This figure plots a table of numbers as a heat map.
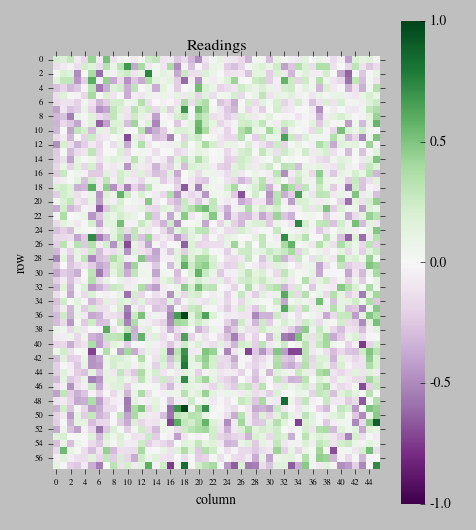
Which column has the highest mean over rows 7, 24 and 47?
18
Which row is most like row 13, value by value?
31
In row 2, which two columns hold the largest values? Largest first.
13, 5
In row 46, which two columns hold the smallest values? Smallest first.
43, 2
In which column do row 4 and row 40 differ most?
37
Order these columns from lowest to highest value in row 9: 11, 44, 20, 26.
44, 26, 11, 20
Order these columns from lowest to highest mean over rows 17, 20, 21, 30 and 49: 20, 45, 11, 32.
32, 11, 20, 45
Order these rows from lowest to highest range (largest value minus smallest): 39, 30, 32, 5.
5, 32, 30, 39
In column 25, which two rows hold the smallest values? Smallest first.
57, 39
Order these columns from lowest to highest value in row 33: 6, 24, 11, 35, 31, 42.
24, 42, 6, 31, 11, 35
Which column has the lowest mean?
6
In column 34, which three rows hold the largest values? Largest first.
23, 19, 39
